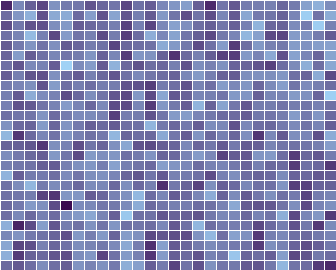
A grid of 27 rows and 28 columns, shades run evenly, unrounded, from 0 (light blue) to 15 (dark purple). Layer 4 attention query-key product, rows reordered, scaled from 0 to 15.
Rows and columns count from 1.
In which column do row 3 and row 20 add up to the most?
4
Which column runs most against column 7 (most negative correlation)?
5
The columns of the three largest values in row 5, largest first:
20, 10, 17
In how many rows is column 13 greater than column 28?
18
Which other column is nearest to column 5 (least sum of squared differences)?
23
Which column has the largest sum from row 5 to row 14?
11
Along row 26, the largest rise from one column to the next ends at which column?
2
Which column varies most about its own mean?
28
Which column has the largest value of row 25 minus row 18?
13
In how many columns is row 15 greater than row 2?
20
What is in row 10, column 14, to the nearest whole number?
3
